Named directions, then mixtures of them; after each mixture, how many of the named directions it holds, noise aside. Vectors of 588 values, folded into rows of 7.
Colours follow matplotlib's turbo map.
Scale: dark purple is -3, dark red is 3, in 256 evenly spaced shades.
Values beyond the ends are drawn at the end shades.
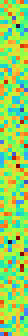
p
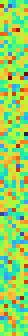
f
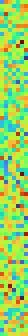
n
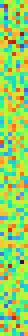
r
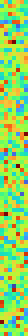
four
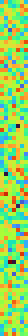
three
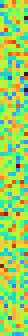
two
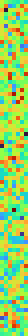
two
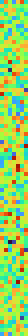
one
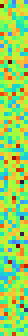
two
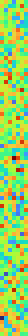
three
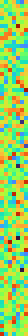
one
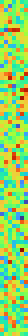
one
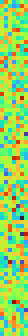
four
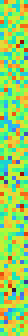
one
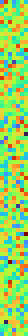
three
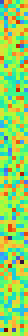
two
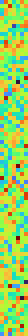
three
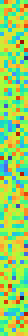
one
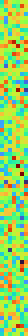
three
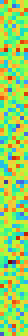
three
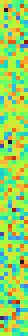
two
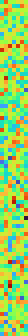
two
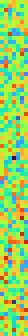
three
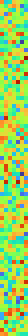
one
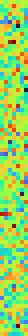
four
